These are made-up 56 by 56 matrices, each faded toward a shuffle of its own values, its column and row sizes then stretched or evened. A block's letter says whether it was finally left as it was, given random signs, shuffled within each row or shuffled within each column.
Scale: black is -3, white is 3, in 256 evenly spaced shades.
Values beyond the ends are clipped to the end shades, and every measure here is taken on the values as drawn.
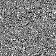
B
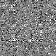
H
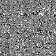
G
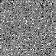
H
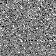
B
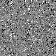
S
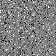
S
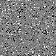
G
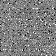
B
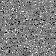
B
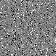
S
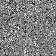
S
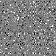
H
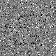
B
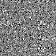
G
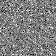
B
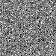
S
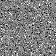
S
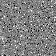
B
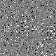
H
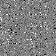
G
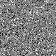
B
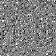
H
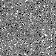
S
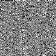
G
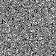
S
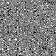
H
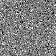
S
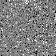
S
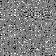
H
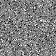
B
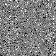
S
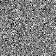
G
